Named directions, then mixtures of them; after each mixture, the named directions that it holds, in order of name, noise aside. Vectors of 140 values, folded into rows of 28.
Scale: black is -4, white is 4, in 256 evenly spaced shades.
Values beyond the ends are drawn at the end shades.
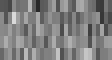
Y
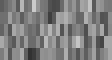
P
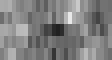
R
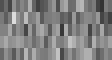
Y.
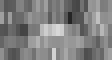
R.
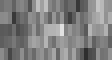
R, Y.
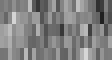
R, Y.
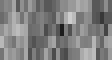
P, R, Y.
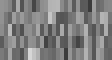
P.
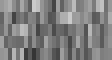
P, R, Y.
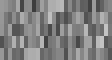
P.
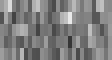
P, R, Y.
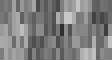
P, R, Y.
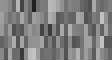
P.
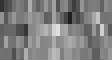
R, Y.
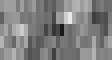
P, R.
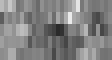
R.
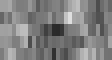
R.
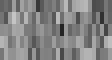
P, R, Y.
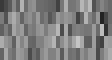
P, Y.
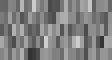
P.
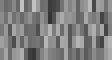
P.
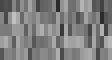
P, Y.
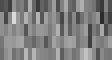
Y.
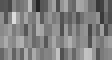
Y.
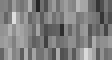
R, Y.
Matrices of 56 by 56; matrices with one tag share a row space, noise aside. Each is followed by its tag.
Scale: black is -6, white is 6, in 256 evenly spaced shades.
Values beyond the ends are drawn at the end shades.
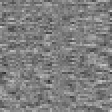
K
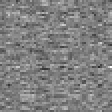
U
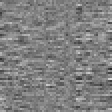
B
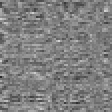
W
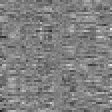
K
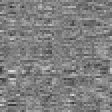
K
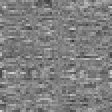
K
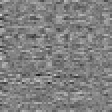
W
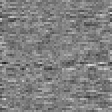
K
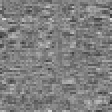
K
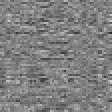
U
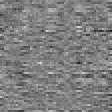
B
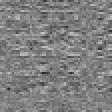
U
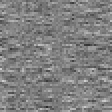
K
